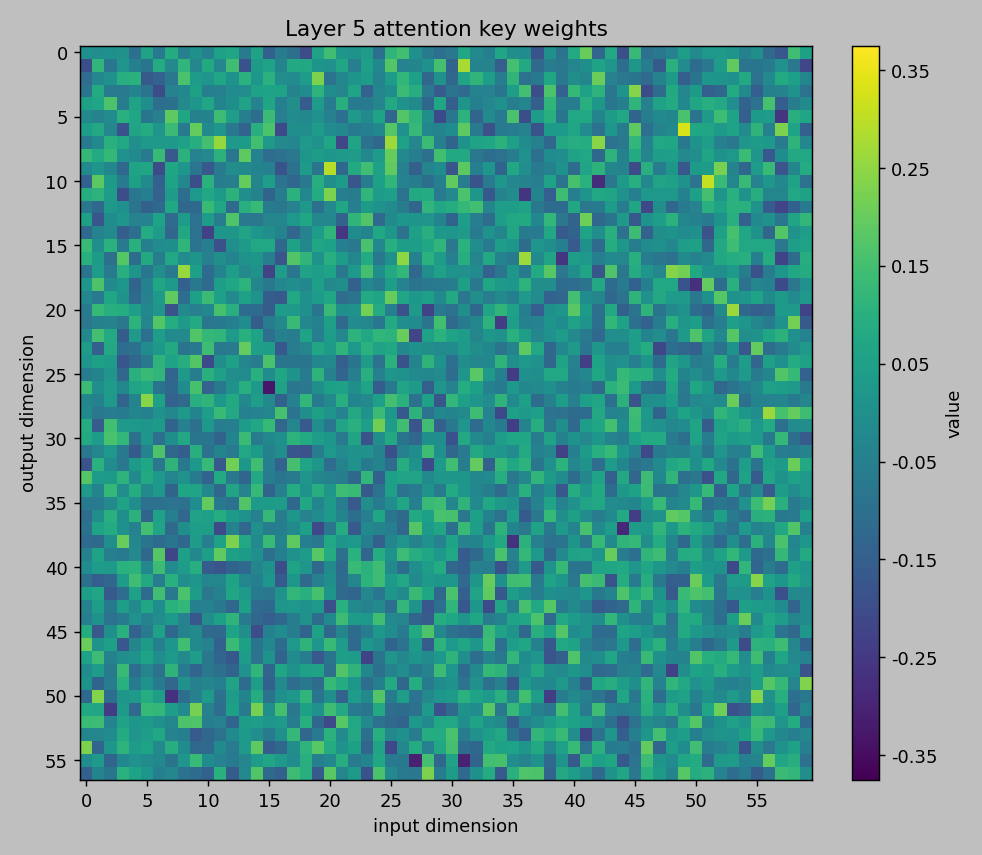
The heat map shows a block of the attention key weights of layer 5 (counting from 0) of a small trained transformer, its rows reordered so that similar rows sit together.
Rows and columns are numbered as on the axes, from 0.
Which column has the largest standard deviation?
57
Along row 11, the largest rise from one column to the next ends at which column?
39
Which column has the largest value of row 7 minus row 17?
42
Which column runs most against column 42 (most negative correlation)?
49
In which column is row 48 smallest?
48
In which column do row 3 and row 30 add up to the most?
45
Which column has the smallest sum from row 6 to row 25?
16
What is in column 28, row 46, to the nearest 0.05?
-0.15
